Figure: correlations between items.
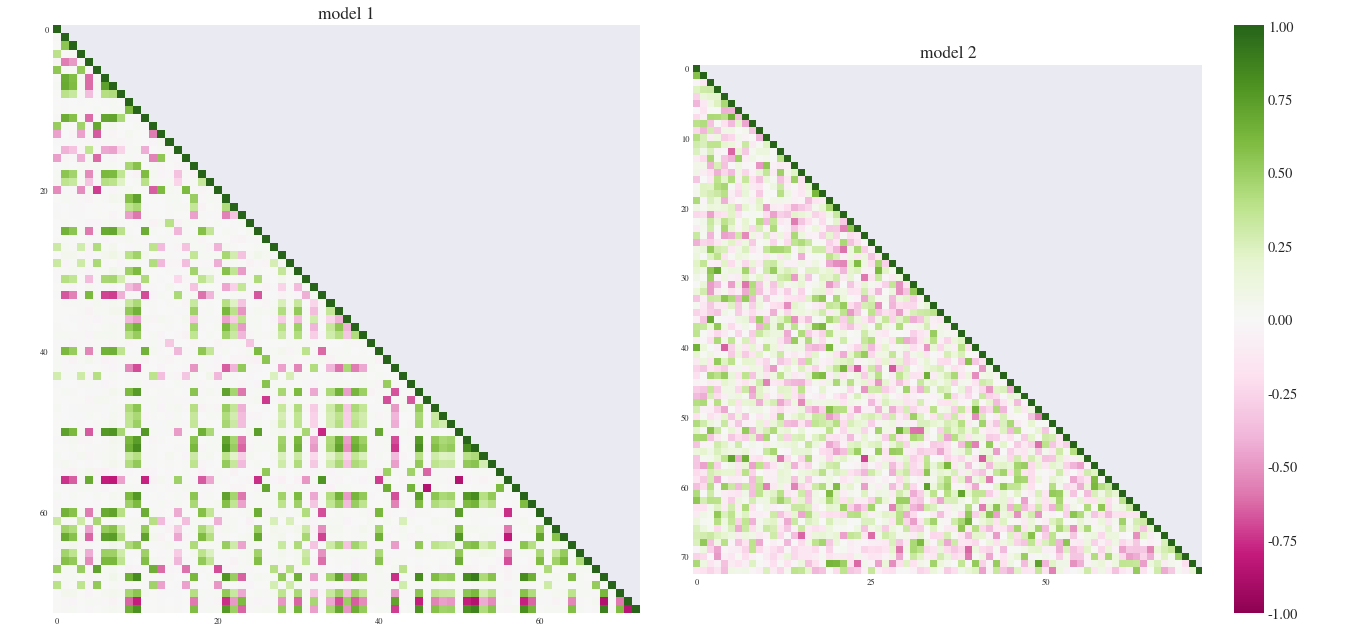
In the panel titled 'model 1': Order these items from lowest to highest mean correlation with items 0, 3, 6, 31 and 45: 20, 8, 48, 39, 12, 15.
20, 15, 39, 48, 8, 12
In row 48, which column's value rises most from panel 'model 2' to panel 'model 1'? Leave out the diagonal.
9
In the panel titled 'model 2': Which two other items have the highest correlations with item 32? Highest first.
68, 31
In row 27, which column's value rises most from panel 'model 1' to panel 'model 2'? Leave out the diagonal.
20
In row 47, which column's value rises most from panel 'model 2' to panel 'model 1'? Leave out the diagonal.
68
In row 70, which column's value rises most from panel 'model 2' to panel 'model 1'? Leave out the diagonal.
52
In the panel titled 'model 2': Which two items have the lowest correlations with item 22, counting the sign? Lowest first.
14, 35
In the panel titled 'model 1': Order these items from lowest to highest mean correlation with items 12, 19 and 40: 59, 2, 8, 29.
59, 29, 8, 2
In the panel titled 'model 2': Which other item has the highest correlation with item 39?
65
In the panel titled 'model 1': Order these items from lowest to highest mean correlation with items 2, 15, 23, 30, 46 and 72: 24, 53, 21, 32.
32, 24, 53, 21
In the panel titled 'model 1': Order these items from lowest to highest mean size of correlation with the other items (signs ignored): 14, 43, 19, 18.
14, 43, 19, 18
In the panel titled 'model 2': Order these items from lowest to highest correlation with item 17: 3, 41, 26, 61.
61, 41, 26, 3
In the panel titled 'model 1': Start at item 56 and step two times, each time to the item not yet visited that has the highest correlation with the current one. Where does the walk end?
4
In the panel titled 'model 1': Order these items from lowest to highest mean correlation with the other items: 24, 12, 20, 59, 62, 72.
20, 24, 12, 62, 59, 72
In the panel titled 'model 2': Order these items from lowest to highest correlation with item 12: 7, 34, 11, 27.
7, 34, 27, 11
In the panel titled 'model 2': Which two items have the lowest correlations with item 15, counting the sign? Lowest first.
67, 48
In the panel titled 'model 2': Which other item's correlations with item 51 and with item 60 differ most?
0
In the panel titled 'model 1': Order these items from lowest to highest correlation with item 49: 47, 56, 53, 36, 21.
36, 56, 53, 47, 21
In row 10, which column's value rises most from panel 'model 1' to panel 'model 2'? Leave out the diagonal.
71
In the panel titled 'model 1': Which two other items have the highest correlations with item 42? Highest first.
71, 23
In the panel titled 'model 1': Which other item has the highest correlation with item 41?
57
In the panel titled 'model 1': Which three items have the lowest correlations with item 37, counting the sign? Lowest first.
71, 42, 23
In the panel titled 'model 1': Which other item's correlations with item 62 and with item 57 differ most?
46
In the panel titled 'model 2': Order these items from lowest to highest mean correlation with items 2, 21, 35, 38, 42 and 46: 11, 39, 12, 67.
67, 11, 12, 39
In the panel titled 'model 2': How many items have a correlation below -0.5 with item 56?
3
